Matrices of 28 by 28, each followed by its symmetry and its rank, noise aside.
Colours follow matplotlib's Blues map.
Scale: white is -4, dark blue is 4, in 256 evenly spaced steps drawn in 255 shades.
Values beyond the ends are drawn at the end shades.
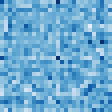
symmetric, rank eight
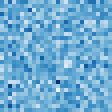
no symmetry, rank six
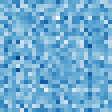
antisymmetric, rank six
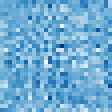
antisymmetric, rank six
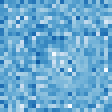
symmetric, rank seven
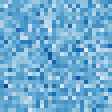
no symmetry, rank eight
